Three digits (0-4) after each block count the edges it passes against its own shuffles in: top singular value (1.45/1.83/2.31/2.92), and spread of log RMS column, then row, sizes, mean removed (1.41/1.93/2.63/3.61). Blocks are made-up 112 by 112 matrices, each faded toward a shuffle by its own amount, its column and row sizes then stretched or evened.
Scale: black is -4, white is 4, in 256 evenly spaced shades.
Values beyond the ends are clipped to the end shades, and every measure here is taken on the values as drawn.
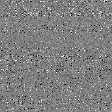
0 1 3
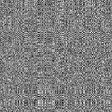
4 3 2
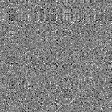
3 1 1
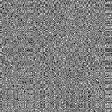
4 2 0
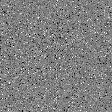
1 0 1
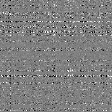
2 2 4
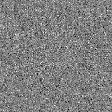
2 0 1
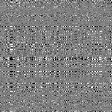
4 2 4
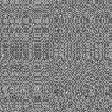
4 0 0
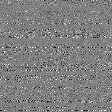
0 0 4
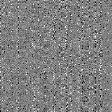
3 3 0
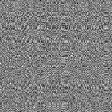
4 1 3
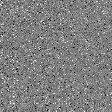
1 1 0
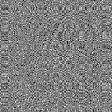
4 1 1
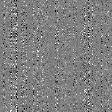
2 4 0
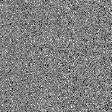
1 3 0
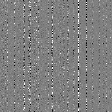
3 4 0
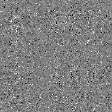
0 2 2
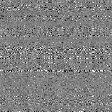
3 0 4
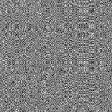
4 3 0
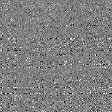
3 2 3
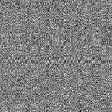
3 1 1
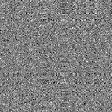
3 0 2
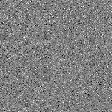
2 0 0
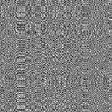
4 3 1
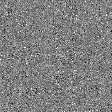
0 1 1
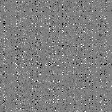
0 3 2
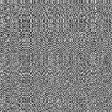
4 3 2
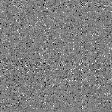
2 2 2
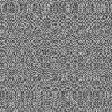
4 0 2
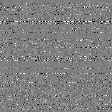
2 0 4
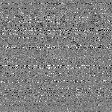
2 0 4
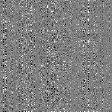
2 4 1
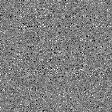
2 1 2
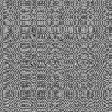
4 1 0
